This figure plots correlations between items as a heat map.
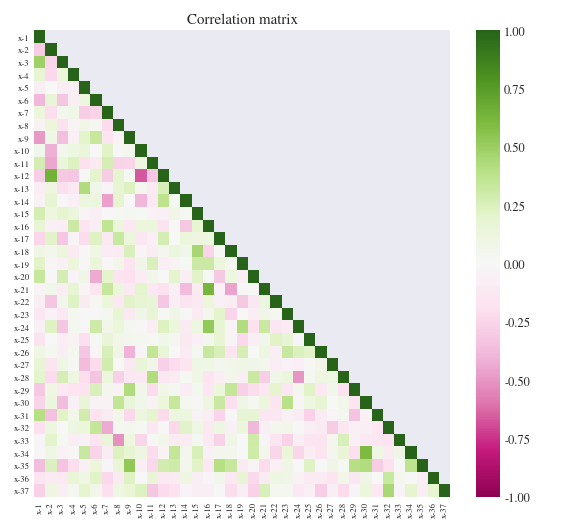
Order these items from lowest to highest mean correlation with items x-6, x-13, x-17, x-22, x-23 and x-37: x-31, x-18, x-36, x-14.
x-31, x-18, x-14, x-36
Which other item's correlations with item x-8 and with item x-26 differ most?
x-11
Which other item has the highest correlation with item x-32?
x-37
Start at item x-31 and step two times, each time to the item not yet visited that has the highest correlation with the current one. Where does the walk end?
x-3
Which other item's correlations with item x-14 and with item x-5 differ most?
x-10
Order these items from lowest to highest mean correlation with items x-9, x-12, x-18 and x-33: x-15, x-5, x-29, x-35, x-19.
x-19, x-5, x-15, x-29, x-35
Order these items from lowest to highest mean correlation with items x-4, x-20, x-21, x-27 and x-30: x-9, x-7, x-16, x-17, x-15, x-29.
x-29, x-9, x-17, x-15, x-7, x-16
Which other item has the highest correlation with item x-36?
x-32
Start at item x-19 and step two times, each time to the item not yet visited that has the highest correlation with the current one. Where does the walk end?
x-16
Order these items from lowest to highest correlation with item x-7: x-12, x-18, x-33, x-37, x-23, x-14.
x-14, x-12, x-37, x-18, x-23, x-33
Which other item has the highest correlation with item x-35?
x-9
